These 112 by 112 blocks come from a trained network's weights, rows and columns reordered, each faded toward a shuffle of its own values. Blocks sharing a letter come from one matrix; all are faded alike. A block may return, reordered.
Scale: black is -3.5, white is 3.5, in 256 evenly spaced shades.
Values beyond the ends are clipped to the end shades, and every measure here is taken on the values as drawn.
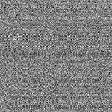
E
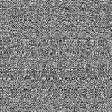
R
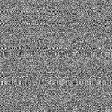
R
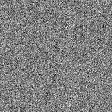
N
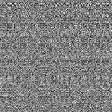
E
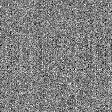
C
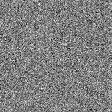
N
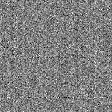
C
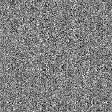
C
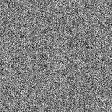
N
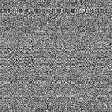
E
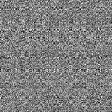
R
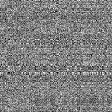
E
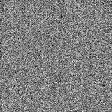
N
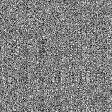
N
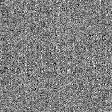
C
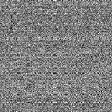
E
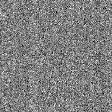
C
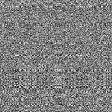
R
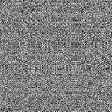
E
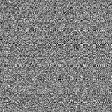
R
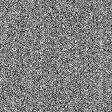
C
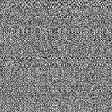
R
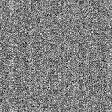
N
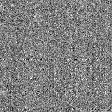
C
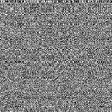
R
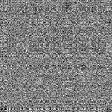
E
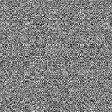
R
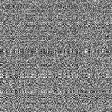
R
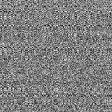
R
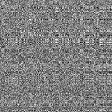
R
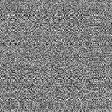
R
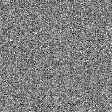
C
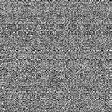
E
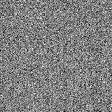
N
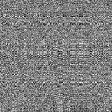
R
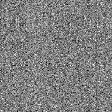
C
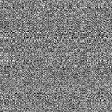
R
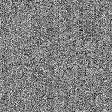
N
